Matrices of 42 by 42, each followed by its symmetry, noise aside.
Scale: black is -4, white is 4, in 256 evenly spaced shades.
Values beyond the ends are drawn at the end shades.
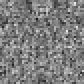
mirrored left to right.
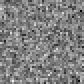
antisymmetric.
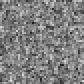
antisymmetric.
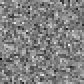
same after a half turn.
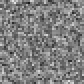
same after a half turn.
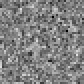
symmetric across the other diagonal.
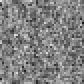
mirrored top to bottom.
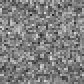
mirrored left to right.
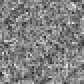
symmetric.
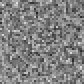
symmetric across the other diagonal.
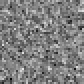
antisymmetric.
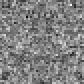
mirrored left to right.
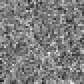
no symmetry.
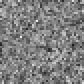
symmetric.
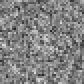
symmetric across the other diagonal.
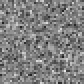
same after a half turn.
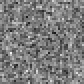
no symmetry.
